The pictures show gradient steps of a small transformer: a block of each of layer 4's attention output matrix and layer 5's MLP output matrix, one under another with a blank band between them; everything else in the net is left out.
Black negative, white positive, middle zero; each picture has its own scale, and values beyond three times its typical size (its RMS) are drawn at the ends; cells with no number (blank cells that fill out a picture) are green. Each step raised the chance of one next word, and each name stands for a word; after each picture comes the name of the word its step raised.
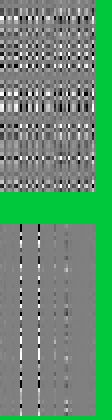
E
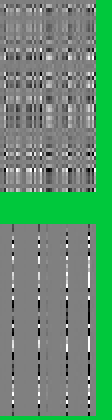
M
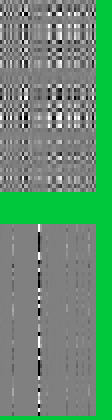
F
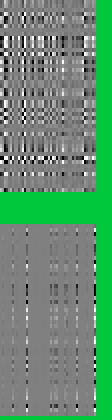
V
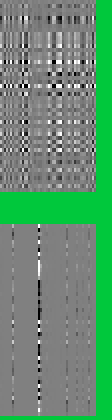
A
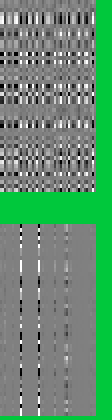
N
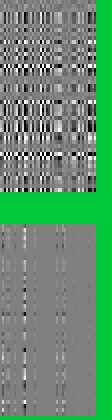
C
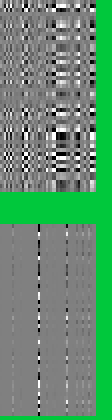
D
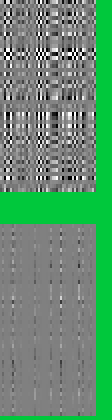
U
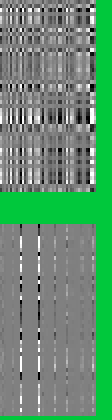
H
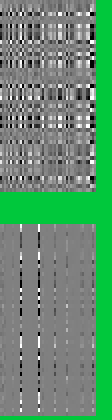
F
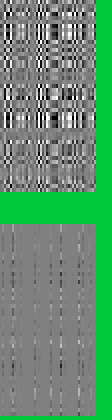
F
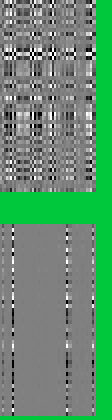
U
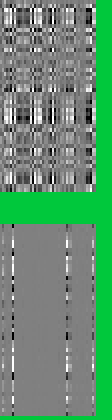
H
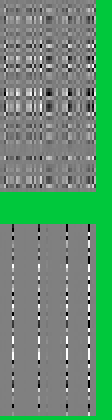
E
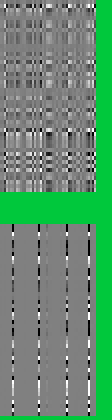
D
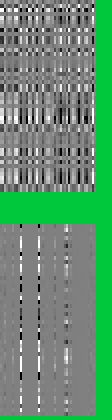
H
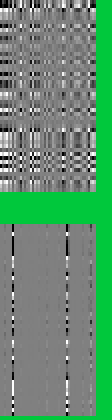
D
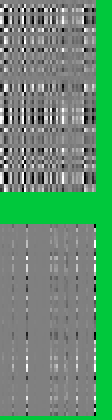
H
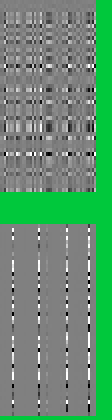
C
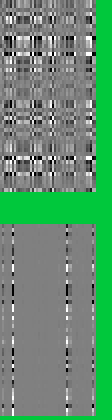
V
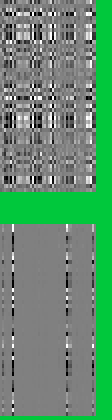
F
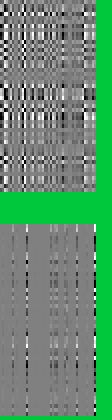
F
